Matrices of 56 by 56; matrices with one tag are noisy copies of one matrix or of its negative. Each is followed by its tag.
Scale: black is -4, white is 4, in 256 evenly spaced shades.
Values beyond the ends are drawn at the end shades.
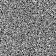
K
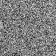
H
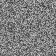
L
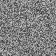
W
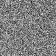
H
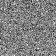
H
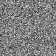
L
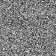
W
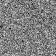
H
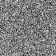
H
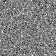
K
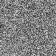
H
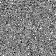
L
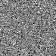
K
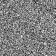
K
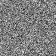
K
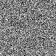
W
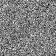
L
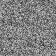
W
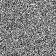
H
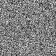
L
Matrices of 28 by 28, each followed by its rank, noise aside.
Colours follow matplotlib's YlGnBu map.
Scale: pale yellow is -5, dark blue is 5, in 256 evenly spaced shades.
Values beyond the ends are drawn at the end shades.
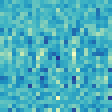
three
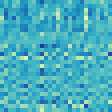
three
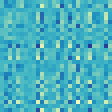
two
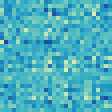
four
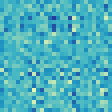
four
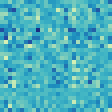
five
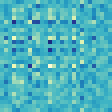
two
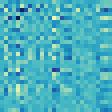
three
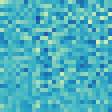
six
